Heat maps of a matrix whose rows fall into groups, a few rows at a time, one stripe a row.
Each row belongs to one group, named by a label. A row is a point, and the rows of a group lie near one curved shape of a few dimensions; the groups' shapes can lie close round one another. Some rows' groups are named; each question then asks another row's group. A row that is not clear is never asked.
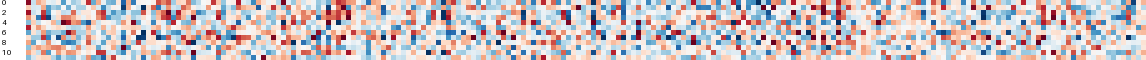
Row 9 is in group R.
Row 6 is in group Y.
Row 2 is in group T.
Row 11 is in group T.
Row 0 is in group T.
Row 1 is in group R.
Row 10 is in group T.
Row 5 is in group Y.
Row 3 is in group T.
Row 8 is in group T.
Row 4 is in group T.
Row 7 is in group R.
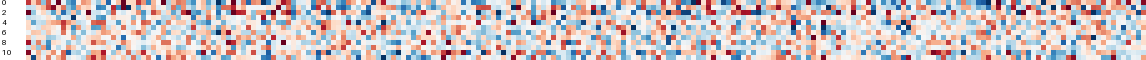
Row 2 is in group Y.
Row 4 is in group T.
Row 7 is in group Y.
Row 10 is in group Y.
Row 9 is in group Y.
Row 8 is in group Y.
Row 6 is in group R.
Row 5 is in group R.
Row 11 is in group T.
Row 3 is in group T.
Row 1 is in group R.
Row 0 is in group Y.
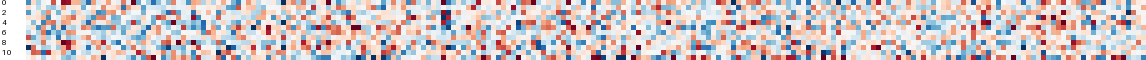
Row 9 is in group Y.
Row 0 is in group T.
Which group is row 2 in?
T
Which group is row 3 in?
T
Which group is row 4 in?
T
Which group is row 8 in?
T
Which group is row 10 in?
R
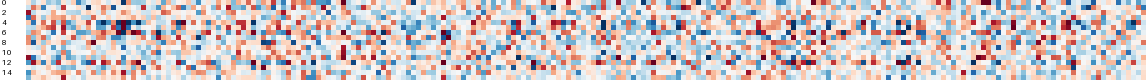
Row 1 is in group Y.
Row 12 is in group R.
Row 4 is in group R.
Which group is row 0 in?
Y
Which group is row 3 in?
R
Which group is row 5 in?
R
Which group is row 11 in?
R
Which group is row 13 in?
T
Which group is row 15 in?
R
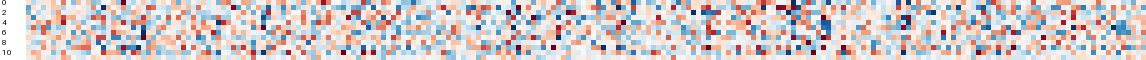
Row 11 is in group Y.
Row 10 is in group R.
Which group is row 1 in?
R
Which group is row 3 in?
T
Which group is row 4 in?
R
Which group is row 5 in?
T
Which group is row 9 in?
R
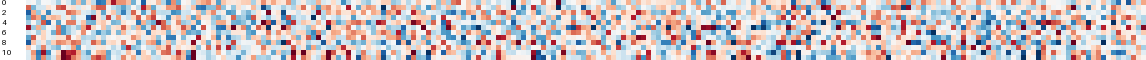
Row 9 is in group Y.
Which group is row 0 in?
T
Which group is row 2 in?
Y
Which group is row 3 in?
R
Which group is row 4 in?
T
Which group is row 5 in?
Y
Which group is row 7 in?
Y
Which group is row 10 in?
T
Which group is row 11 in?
T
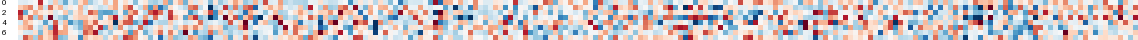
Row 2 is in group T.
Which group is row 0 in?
T
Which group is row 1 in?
Y
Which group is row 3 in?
Y
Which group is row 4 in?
R
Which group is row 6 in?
T
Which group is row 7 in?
Y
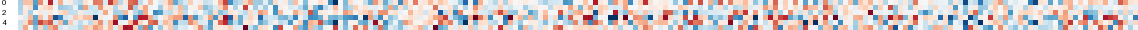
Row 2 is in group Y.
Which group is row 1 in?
R
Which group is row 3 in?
R
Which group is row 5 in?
R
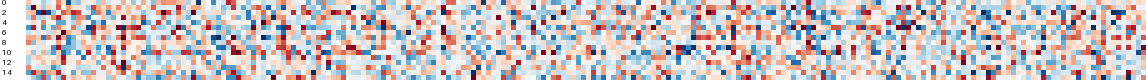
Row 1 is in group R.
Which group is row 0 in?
Y
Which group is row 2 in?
T
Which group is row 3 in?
Y
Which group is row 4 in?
T
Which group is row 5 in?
R
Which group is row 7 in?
Y
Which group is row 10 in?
Y
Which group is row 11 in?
R
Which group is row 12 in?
R
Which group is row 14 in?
R
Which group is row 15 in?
R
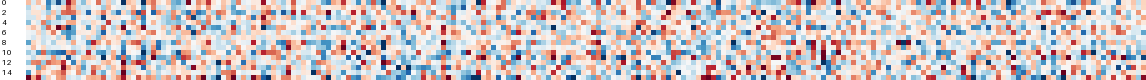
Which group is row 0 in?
Y
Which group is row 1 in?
Y
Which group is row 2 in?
T
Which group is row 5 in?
Y
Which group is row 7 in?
R
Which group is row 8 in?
R
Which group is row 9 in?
R
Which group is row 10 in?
Y
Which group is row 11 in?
R
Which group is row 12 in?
R
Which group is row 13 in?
T
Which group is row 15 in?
Y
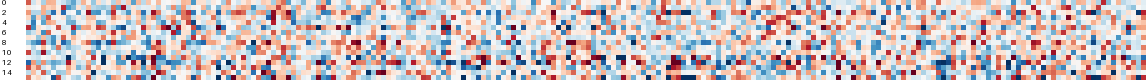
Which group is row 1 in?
R
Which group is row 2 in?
Y
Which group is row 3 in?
T
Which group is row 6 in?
T
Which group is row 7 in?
R
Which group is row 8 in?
Y
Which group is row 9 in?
Y
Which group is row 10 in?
T
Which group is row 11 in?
R
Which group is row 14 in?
T
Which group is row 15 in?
Y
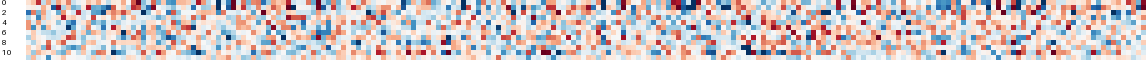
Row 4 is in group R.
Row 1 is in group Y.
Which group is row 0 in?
Y
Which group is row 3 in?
R
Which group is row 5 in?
T
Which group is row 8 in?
T
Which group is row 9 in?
R
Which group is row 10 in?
T
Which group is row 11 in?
Y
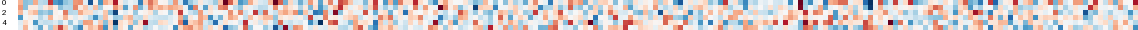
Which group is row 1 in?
Y
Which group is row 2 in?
Y
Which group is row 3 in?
Y
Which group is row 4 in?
R
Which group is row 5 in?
Y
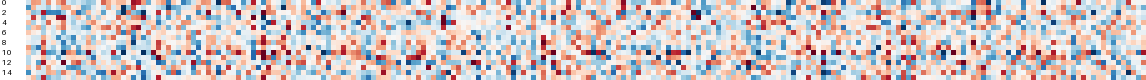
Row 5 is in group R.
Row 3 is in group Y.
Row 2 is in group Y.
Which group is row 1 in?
Y
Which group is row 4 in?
T
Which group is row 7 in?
T
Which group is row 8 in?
T
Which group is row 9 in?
Y
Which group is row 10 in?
Y
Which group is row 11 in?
T
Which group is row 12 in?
R
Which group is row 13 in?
R
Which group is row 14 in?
T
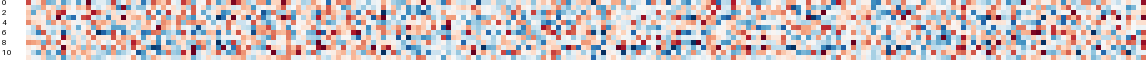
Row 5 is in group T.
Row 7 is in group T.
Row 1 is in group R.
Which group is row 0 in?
Y
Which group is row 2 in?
T
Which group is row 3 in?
Y
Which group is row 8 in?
Y
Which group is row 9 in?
R
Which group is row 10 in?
R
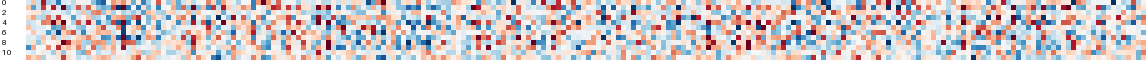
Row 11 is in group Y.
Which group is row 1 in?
R
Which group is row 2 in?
R
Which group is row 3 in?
Y
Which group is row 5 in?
R
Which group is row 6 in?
Y
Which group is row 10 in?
Y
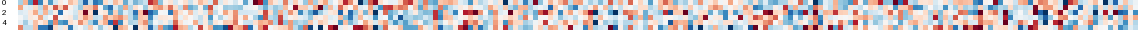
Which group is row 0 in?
T
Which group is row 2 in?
R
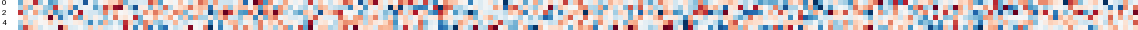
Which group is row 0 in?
T
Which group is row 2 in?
Y
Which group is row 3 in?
Y
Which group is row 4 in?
Y
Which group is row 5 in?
Y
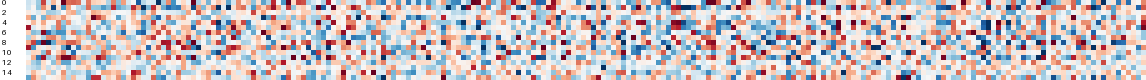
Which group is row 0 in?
R
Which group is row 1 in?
Y
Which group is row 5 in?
Y
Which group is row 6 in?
Y
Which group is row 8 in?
T
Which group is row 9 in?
Y
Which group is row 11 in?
T
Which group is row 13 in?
R
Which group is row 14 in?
R
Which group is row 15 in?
R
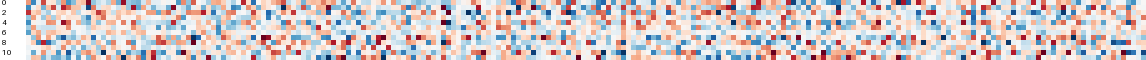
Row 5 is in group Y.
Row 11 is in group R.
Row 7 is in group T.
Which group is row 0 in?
R
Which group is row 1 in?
T
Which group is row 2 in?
Y
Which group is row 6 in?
R
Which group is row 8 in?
T
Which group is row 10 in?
R
